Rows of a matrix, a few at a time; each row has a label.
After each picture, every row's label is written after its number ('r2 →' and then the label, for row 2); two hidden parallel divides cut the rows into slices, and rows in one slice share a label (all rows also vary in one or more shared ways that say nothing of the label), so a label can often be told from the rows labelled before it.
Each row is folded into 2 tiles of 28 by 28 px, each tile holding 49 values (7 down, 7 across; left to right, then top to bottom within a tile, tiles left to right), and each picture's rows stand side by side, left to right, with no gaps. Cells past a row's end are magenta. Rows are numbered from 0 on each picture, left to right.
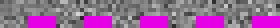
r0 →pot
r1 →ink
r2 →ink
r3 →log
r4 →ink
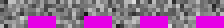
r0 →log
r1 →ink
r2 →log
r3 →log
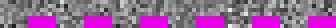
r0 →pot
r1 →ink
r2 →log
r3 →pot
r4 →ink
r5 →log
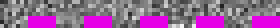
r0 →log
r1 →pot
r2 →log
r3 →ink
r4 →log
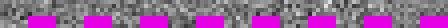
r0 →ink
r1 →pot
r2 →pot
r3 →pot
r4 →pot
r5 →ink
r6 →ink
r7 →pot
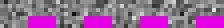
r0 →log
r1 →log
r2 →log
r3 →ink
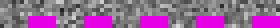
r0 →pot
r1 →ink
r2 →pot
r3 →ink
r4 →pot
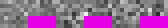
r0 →pot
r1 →log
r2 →log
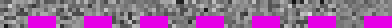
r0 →log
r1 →log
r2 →log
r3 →ink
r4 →log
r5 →pot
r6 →pot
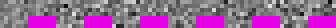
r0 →pot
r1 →ink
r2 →log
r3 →pot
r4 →ink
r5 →log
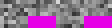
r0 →log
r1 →log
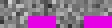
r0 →log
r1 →pot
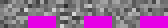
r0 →log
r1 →ink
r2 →ink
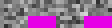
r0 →log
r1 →pot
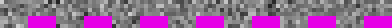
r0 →pot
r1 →ink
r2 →ink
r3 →pot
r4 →log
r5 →pot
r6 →ink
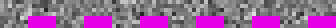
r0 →log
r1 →log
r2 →pot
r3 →pot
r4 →log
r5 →log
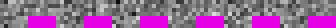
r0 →log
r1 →ink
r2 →log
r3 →pot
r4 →log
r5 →ink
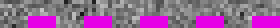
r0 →log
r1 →ink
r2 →log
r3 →pot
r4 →log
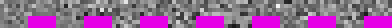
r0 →pot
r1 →ink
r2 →pot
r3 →ink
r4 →log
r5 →log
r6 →ink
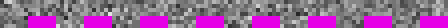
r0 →ink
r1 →pot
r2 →pot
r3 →ink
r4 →log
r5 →log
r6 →pot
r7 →ink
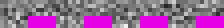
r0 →ink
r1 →pot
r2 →ink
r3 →ink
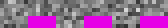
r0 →log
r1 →ink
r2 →log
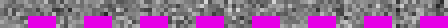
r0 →ink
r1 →pot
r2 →pot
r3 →pot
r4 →pot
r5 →pot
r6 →pot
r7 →log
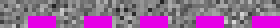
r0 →pot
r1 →pot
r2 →pot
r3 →pot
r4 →ink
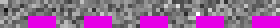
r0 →ink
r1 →ink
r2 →pot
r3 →log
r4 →pot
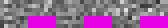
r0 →ink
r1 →pot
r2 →log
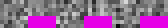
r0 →log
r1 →ink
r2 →log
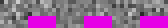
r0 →ink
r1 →pot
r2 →ink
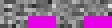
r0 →log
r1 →log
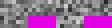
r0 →pot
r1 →log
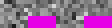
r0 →log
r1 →log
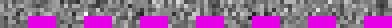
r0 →log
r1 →log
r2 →ink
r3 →log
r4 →ink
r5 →pot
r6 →log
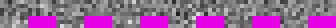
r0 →ink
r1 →ink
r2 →pot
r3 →log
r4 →pot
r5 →log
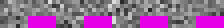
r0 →pot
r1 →log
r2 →ink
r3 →pot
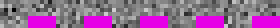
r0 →pot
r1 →pot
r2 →pot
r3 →log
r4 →log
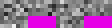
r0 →ink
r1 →ink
